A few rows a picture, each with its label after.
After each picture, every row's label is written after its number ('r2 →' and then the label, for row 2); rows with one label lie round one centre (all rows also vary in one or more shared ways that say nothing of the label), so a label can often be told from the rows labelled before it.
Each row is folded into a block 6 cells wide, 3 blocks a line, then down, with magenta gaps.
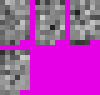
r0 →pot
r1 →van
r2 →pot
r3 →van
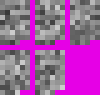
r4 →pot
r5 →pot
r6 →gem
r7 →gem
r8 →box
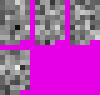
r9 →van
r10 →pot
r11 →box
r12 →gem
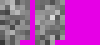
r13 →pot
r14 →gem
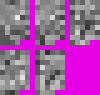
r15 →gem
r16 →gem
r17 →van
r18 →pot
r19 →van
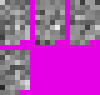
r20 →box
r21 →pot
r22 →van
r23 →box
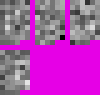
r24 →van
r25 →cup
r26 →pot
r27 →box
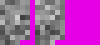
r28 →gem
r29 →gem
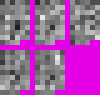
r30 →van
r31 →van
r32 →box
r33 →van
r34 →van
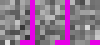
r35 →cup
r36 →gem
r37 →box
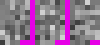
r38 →cup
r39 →box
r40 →box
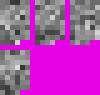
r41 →gem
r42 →gem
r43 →box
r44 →gem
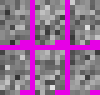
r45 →pot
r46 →gem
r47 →box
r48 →van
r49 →cup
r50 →van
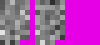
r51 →cup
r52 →cup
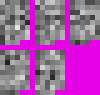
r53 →box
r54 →box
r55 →pot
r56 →pot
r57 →van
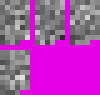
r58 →box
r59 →cup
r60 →gem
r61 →pot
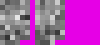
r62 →gem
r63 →gem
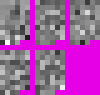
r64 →cup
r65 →box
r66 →pot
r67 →cup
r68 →box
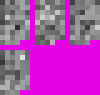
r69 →van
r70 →gem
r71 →van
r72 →van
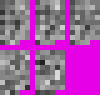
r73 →van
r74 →van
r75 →van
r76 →cup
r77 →pot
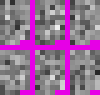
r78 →van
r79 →pot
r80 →van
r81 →pot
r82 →box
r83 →box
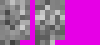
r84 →pot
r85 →gem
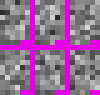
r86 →pot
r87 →gem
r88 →cup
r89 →gem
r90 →pot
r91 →box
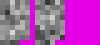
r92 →pot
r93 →gem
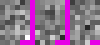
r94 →box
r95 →cup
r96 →van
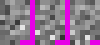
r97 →pot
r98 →cup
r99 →cup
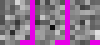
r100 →van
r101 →van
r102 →box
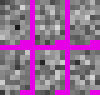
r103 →van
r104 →pot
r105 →gem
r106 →cup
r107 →pot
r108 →pot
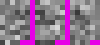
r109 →cup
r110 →pot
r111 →pot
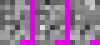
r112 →van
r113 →van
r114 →van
